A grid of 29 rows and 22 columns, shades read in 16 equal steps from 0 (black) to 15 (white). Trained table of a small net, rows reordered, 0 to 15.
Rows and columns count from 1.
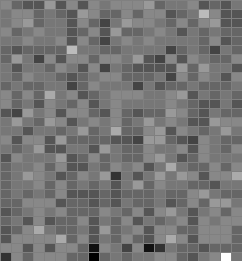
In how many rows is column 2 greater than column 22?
11
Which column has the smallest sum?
9
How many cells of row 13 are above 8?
2
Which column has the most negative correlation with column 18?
6
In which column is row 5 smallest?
10
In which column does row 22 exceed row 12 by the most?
19
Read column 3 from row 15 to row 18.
5 8 7 7
